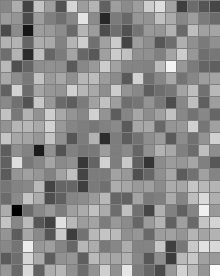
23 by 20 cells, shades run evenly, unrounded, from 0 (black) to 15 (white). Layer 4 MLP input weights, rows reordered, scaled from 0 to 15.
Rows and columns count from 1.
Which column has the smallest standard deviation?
13
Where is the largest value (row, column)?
23, 20
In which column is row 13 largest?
19
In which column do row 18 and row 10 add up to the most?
9
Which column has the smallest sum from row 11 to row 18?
8
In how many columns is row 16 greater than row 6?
12
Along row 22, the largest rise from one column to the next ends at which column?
17
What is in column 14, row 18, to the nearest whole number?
4
